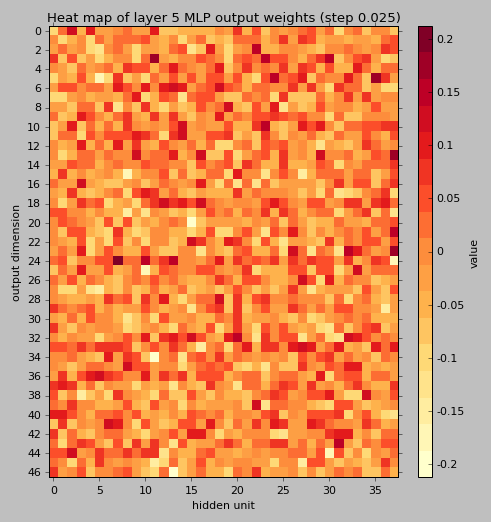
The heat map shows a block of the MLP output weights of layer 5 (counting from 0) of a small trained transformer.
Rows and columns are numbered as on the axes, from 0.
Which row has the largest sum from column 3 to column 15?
24
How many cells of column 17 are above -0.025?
31
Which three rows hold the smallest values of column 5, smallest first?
5, 27, 2
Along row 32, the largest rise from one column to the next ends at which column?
32
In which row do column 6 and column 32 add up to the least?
38
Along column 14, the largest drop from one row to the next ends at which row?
7
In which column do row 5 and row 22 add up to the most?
35
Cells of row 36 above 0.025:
15
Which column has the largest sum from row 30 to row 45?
0
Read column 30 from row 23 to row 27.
0 0.05 0.05 0.1 -0.025
